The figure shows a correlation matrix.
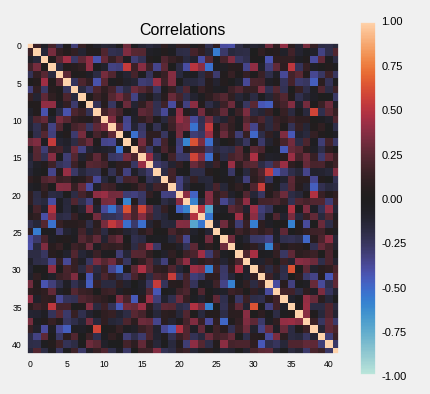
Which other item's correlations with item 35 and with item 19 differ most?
8
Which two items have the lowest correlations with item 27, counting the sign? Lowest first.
32, 0
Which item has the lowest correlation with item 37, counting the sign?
26
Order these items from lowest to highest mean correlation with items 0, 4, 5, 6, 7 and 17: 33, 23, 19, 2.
23, 33, 2, 19
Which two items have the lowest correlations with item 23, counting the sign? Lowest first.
24, 2
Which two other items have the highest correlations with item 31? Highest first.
19, 6
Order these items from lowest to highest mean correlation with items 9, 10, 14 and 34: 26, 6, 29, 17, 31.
17, 26, 31, 6, 29
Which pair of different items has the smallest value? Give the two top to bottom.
22, 24
